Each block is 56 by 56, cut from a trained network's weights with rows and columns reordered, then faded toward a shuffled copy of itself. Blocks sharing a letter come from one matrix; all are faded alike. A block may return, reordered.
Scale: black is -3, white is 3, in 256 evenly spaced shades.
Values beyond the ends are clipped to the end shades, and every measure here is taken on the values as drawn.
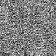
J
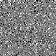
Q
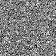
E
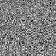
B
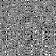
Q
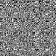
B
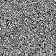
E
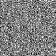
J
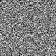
J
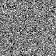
E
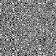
Q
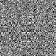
B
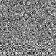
B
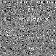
Q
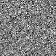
E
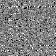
Q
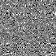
Q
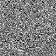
E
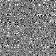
Q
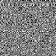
B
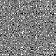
Q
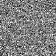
E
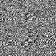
B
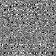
Q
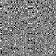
Q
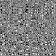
Q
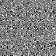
Q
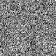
J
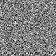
J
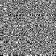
B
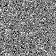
E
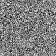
J
